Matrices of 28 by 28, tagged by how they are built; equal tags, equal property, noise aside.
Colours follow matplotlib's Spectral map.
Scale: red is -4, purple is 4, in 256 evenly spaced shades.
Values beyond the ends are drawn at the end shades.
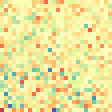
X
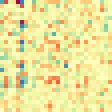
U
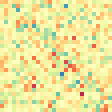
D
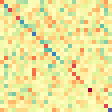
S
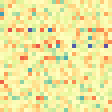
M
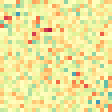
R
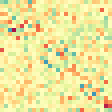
R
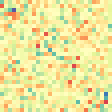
R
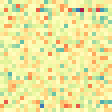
M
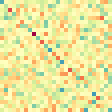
S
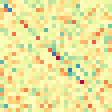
S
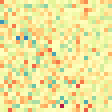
X
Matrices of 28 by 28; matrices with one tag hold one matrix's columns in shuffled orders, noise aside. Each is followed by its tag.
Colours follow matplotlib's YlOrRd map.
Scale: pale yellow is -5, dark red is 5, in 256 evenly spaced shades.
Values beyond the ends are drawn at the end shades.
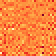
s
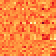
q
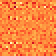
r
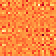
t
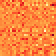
t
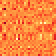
q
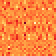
q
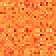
t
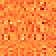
q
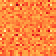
t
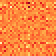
r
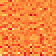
s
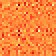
t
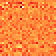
r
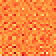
s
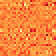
t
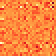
r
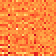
s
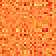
t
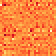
t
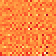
s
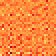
s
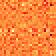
t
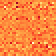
r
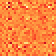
r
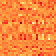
q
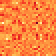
q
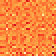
s
